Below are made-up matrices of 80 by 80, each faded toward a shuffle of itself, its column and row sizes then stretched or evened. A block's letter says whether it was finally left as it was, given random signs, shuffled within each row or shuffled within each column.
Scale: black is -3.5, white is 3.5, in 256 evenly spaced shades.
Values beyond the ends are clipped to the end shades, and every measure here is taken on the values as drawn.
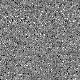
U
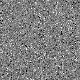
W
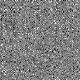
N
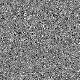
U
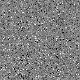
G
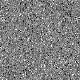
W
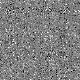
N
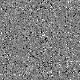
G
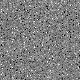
W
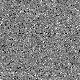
U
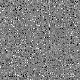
N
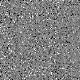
N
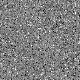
W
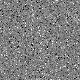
W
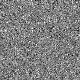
U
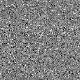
N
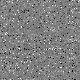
G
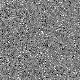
W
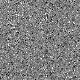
W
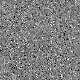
W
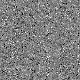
W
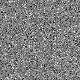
W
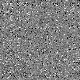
G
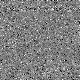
U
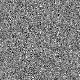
W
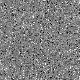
W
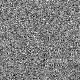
U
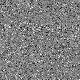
U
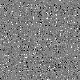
N
